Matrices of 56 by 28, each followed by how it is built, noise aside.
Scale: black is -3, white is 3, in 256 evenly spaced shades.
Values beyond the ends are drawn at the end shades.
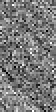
Toeplitz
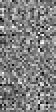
low rank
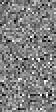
uneven rows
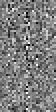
uneven columns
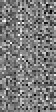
repeating rows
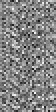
repeating rows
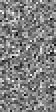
repeating rows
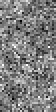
smooth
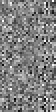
low rank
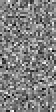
noise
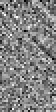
Toeplitz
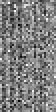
blocks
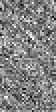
Toeplitz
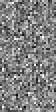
repeating rows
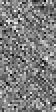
Toeplitz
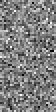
noise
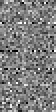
uneven rows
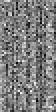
blocks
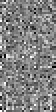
low rank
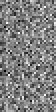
repeating rows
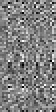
low rank
